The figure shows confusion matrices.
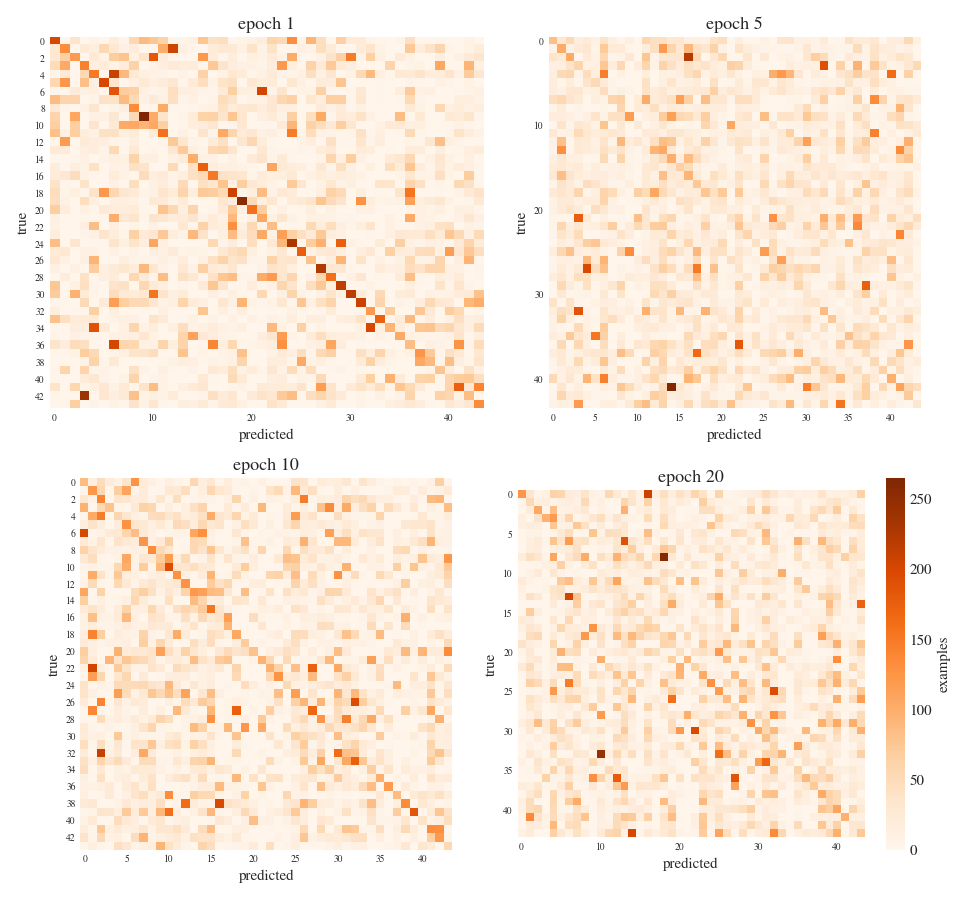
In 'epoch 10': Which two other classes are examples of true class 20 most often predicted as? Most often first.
43, 9
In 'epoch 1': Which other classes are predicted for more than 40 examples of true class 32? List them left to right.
4, 15, 34, 37, 40, 41
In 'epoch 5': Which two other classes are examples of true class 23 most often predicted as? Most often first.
41, 14
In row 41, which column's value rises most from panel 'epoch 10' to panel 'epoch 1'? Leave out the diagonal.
43
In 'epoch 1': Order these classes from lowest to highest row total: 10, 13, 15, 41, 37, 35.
13, 35, 15, 37, 10, 41
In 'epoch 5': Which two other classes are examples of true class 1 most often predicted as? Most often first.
13, 16
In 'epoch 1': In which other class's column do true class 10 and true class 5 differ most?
1
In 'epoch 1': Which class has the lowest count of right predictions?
40
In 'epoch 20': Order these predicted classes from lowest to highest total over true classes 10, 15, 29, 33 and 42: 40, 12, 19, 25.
19, 12, 40, 25
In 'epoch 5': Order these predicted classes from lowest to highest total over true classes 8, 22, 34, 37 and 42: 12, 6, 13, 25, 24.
24, 25, 6, 13, 12
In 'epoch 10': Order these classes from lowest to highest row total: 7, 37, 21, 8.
37, 8, 7, 21
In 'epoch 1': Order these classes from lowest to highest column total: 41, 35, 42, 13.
35, 13, 41, 42
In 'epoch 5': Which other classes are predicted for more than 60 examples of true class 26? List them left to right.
4, 6, 27, 40
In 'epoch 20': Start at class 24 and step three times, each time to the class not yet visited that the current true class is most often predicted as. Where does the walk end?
25
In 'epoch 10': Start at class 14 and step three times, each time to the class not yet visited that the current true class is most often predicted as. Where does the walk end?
6
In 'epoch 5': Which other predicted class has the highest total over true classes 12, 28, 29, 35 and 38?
37
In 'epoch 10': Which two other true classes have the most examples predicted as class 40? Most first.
20, 9
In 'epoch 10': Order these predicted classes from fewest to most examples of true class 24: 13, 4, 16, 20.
16, 20, 13, 4
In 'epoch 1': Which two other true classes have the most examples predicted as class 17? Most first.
11, 28
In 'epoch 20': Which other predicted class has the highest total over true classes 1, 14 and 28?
43
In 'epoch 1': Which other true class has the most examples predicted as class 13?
37
